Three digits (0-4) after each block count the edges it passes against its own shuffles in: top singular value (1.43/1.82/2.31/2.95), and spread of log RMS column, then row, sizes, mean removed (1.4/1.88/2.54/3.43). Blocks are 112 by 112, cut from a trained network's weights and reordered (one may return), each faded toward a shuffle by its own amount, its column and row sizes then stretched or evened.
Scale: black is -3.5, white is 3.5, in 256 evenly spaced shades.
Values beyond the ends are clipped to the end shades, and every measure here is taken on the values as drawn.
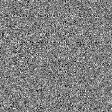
2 1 2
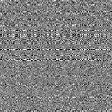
4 1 4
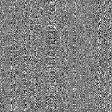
3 4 0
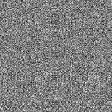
2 1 1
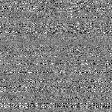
2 0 4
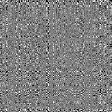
3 4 3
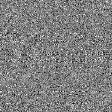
1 0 3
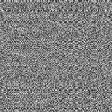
4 0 3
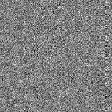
3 2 0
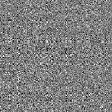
3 3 2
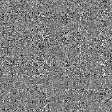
0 3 3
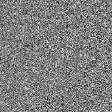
1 3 1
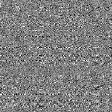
3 1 3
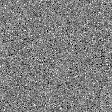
1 0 1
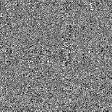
1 2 2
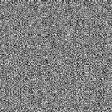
3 0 3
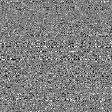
2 0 4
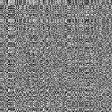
4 3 3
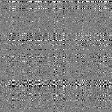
4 3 4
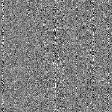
1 4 0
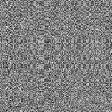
4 2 2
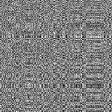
4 3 3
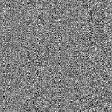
2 3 0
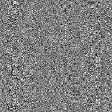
2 3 0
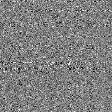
1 1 3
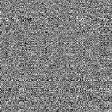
3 2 3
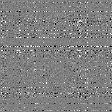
1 3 4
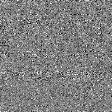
0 1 3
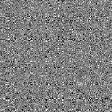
3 3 3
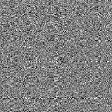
3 2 3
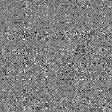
1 3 4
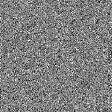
2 2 0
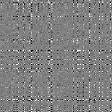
4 4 4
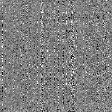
1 4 1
